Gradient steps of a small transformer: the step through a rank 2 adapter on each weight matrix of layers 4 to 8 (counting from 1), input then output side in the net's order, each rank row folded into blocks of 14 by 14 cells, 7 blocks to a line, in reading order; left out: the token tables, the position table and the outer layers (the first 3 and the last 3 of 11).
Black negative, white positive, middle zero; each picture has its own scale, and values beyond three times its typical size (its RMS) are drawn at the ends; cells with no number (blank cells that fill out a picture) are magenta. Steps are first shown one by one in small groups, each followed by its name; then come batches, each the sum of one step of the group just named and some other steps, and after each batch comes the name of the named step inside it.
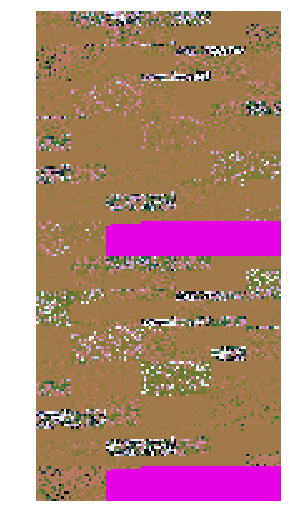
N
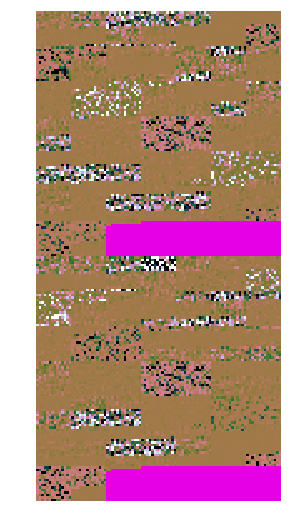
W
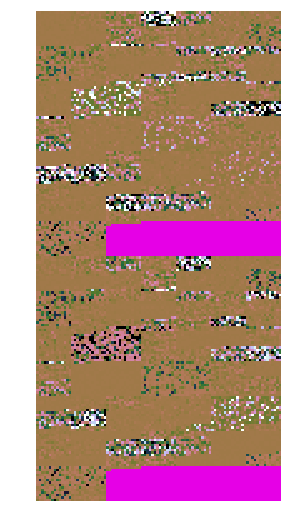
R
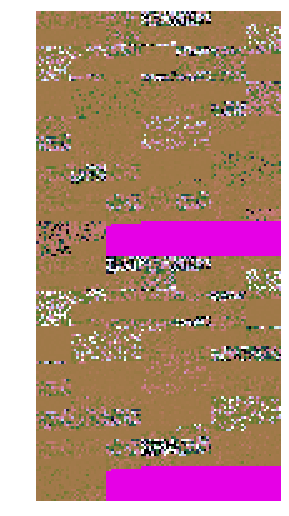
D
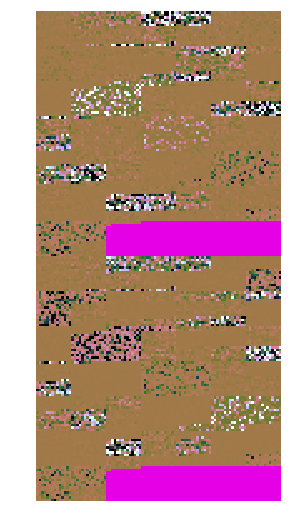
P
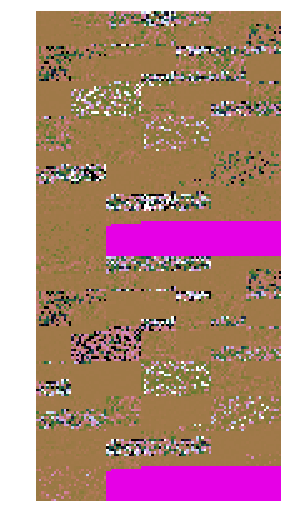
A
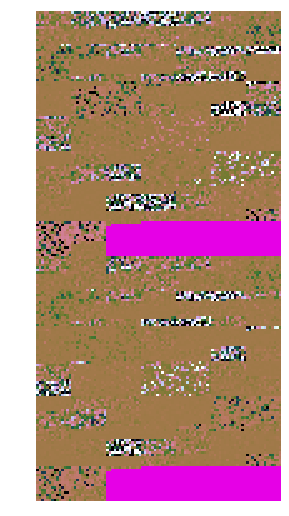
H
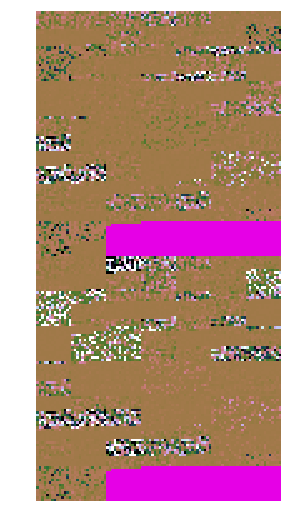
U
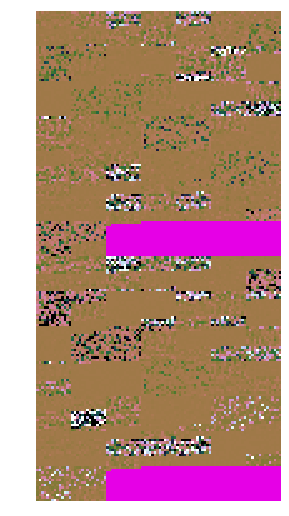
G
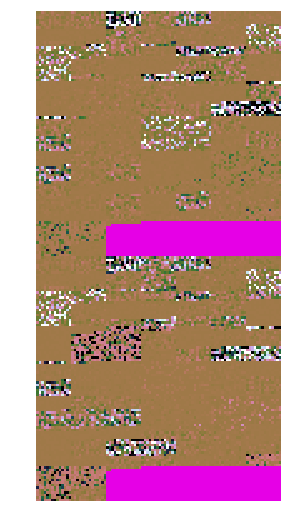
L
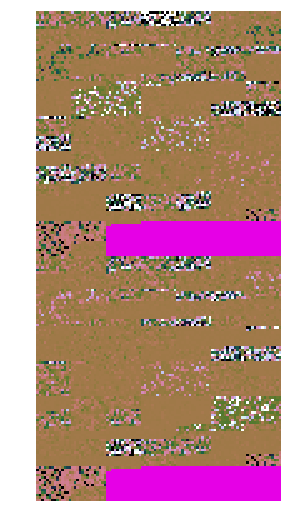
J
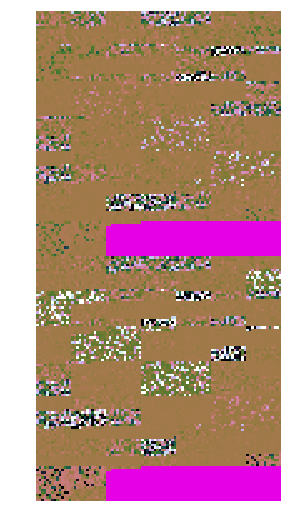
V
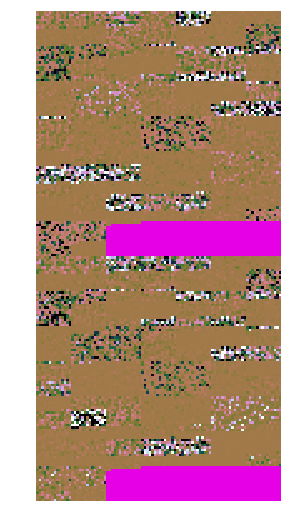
G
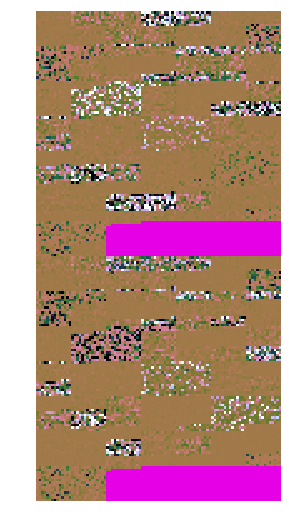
P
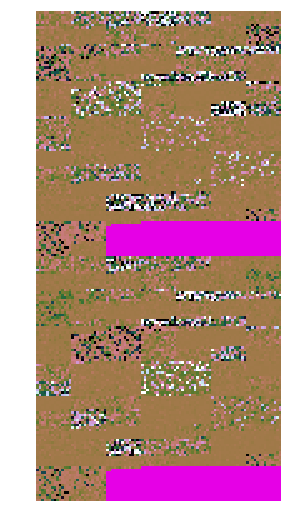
H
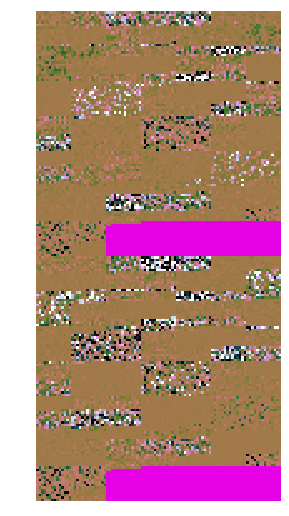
V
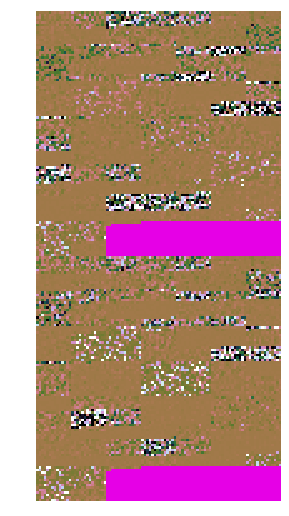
V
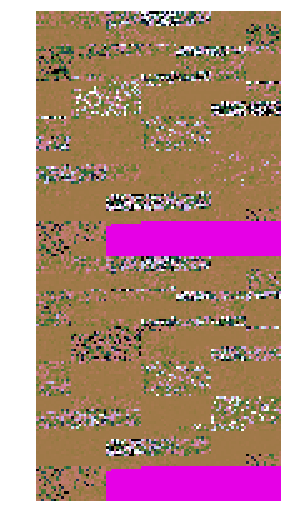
J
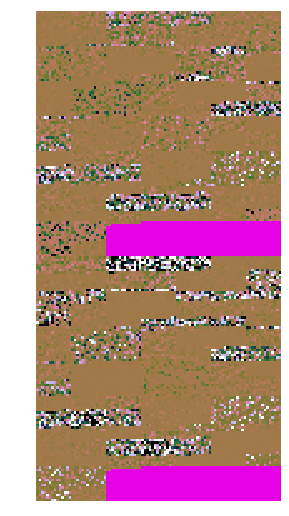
G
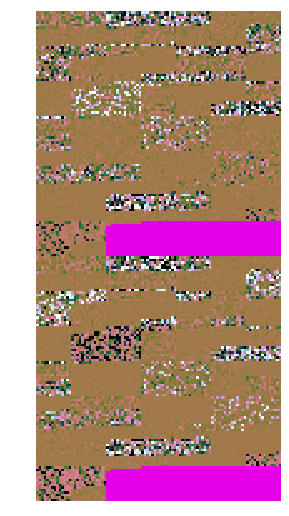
A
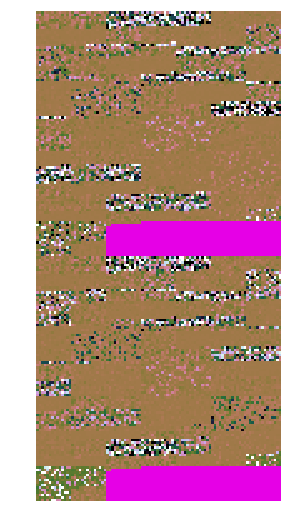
D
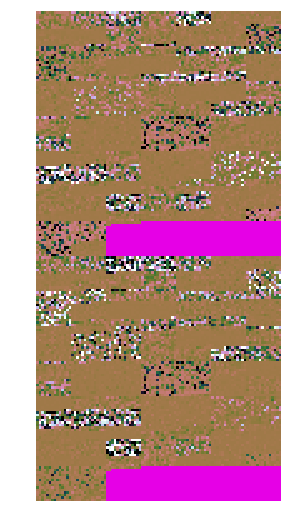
U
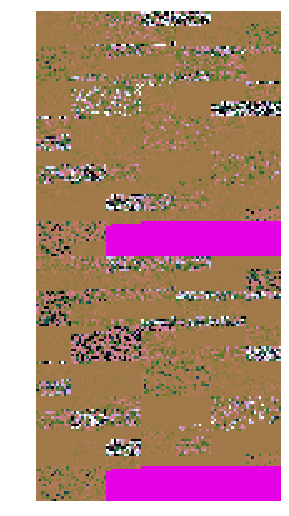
P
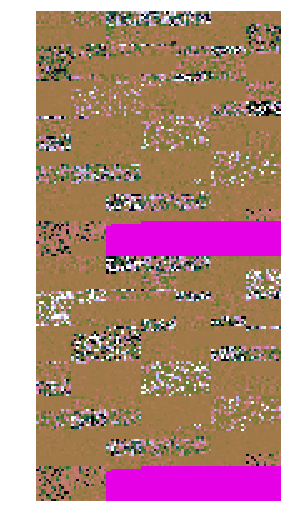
V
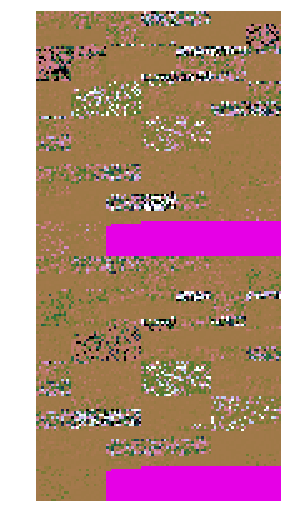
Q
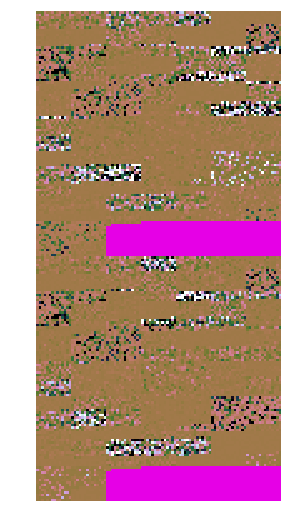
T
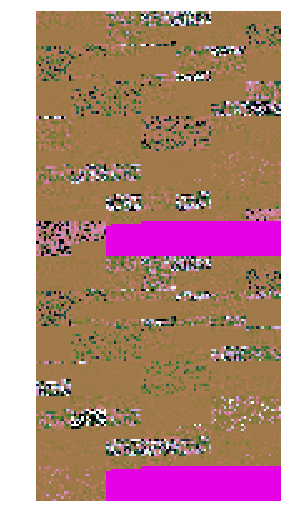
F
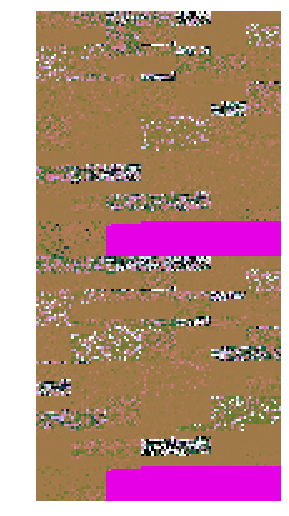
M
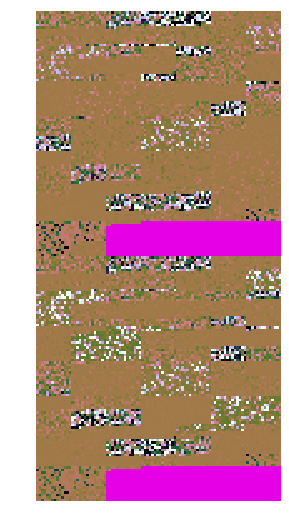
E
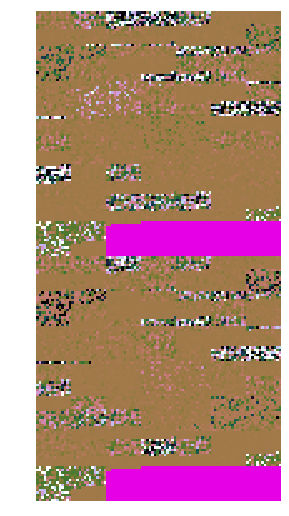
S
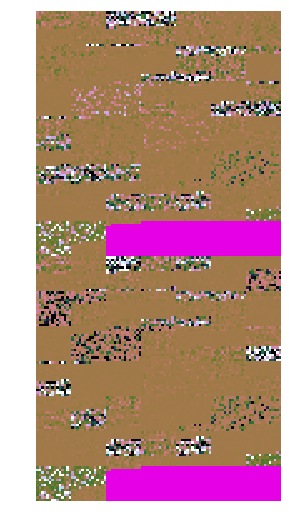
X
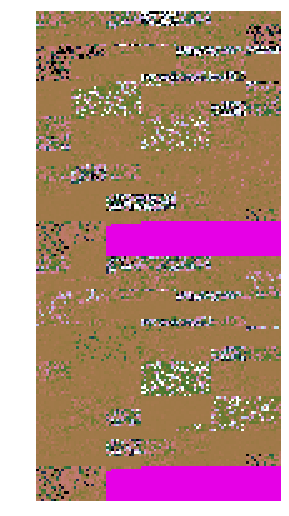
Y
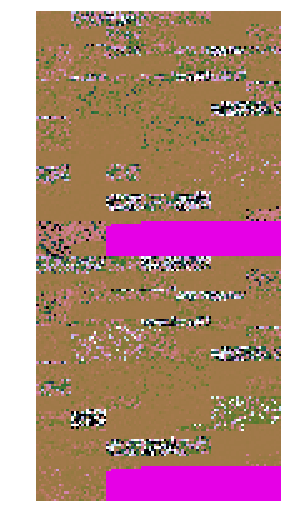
M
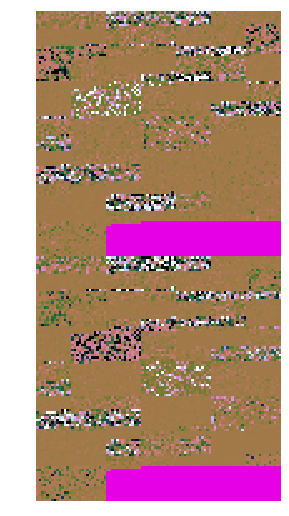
Q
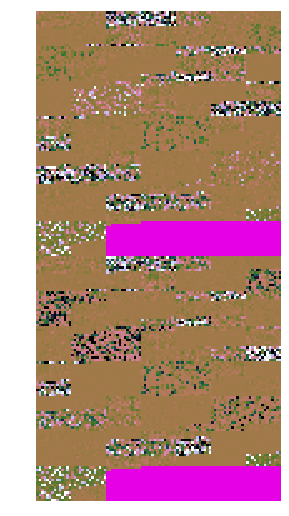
X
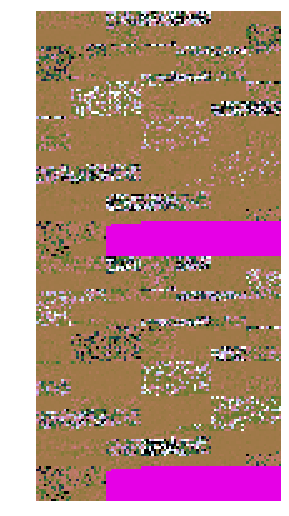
M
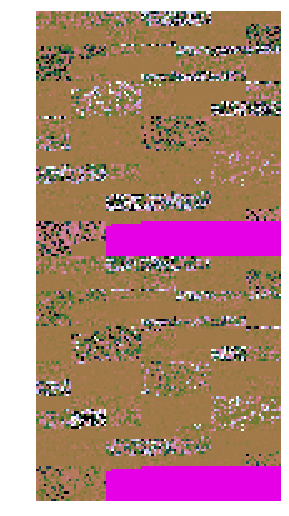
F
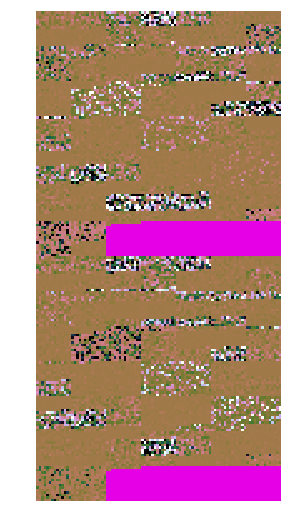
F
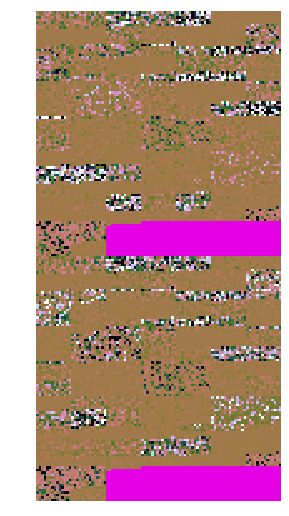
M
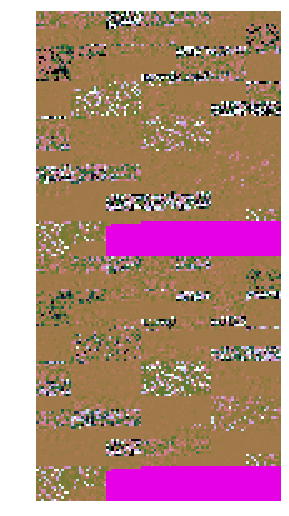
Q
